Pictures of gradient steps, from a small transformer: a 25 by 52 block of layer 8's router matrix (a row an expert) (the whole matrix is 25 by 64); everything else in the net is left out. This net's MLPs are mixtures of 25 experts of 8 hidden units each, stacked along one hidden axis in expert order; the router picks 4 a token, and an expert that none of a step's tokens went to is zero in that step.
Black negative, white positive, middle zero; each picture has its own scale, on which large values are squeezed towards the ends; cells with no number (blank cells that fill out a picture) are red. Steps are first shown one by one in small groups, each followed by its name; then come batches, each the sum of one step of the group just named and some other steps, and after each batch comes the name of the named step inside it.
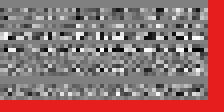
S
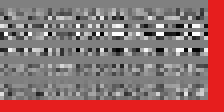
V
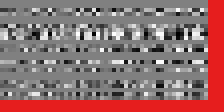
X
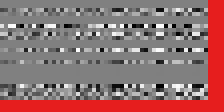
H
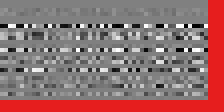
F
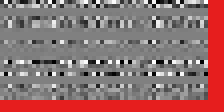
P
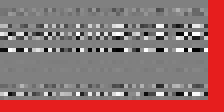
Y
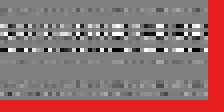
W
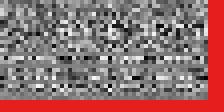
F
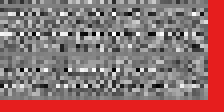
X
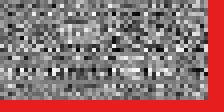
Y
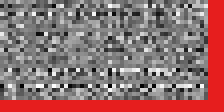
S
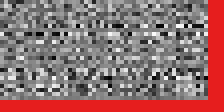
F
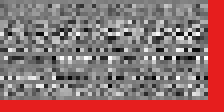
Y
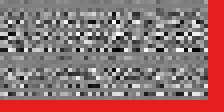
Y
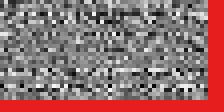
S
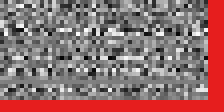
V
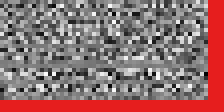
W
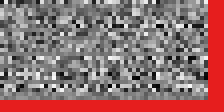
F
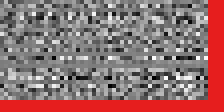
Y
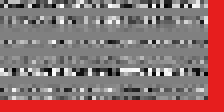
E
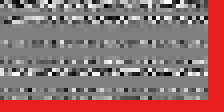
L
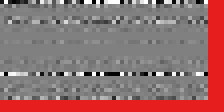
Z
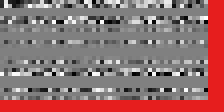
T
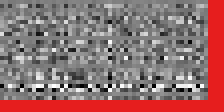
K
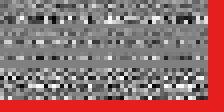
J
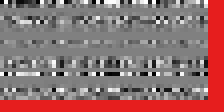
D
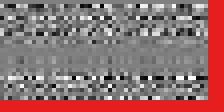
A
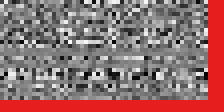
Z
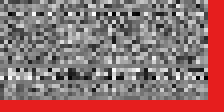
L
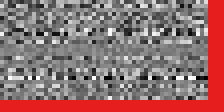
A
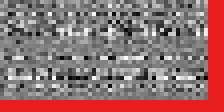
K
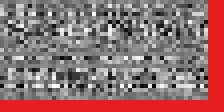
K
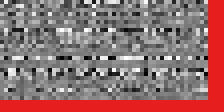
Z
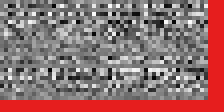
E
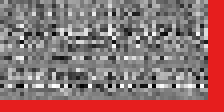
K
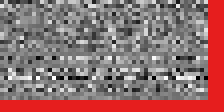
L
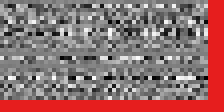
A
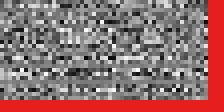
T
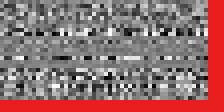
A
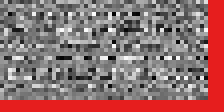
J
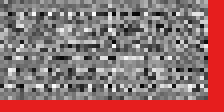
J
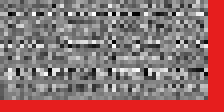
E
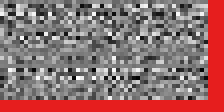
A
